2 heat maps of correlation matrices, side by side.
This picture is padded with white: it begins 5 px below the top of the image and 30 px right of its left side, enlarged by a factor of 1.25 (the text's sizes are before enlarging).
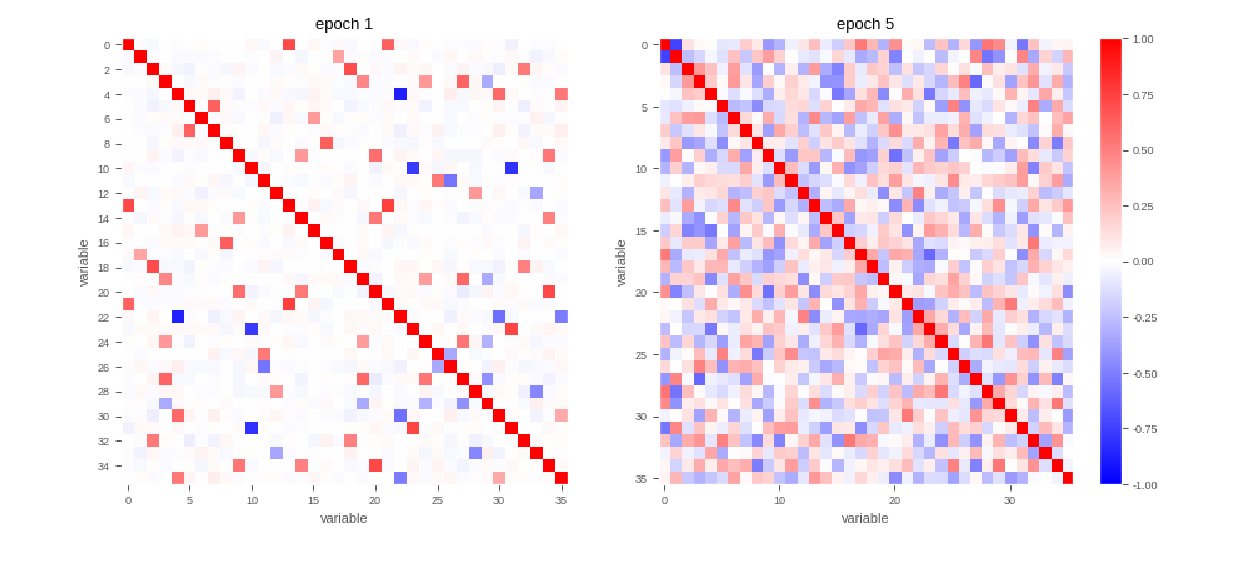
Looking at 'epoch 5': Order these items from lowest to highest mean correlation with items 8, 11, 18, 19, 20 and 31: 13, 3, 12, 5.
13, 12, 5, 3
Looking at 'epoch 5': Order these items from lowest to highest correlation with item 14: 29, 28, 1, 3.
3, 29, 28, 1
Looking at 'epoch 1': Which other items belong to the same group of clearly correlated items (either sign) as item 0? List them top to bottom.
13, 21
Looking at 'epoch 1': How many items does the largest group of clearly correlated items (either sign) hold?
5
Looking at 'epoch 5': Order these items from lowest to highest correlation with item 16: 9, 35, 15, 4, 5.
4, 15, 35, 5, 9
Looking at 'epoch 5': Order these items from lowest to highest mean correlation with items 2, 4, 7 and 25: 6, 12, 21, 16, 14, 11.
12, 16, 14, 6, 21, 11
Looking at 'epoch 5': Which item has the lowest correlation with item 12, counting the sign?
19
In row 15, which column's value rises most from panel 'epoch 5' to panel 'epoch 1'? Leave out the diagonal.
6
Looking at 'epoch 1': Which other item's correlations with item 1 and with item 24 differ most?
27
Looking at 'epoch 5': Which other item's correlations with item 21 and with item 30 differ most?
22
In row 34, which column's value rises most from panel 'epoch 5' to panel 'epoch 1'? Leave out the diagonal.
9
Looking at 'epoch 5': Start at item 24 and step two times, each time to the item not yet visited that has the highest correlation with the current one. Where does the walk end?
0
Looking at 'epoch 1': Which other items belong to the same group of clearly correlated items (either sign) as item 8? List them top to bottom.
16
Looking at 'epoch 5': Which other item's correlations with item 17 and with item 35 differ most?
20
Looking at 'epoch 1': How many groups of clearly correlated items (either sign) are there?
12
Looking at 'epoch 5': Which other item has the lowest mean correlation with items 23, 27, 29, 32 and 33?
26
